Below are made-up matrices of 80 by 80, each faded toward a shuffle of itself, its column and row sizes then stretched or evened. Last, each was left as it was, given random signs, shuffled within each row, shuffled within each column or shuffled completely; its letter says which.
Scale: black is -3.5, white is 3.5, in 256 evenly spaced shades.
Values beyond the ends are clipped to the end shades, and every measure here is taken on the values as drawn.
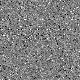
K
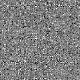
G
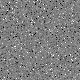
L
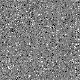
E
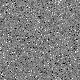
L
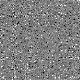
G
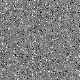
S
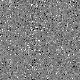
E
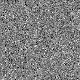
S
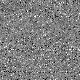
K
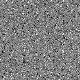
S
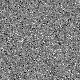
L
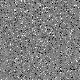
S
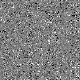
E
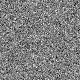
L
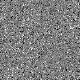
E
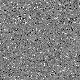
K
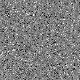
E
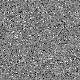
K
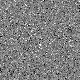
L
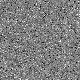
L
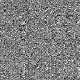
G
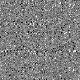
G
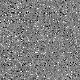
E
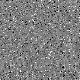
G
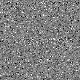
K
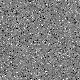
L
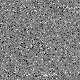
K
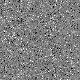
S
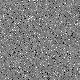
L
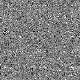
G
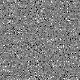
G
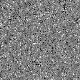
S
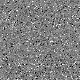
K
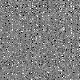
G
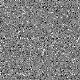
G
